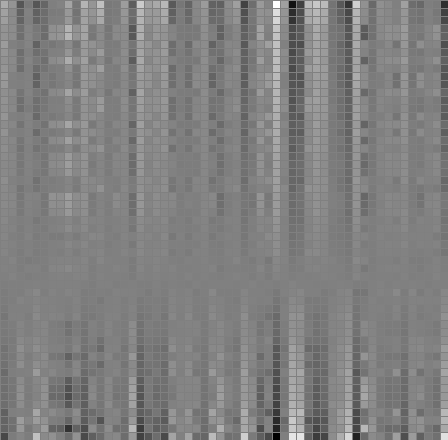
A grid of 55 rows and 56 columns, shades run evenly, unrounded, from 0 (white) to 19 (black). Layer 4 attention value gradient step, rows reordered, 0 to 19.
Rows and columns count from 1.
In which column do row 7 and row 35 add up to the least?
35
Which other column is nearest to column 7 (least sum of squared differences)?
10
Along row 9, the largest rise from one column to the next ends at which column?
37
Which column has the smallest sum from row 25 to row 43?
9
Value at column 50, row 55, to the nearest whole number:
7
